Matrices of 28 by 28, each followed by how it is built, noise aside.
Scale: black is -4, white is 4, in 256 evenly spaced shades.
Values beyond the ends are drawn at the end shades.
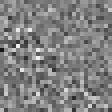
lower triangular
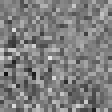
lower triangular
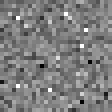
sparse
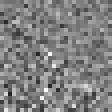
lower triangular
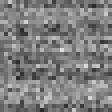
blocks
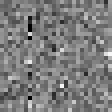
uneven columns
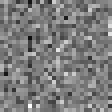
uneven columns
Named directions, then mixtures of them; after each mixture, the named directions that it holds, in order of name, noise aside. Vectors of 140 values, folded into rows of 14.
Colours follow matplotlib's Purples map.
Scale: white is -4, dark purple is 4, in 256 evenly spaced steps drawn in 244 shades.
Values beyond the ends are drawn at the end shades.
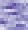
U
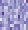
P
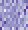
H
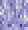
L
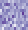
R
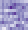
P, U.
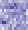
H, R, U.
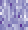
L.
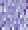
H, P.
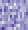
P, R, U.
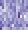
H, L, P.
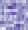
P, U.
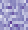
P, R, U.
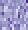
H, P.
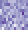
R.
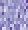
H, P.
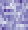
H, L, U.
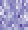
L.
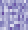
P, U.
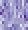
L.
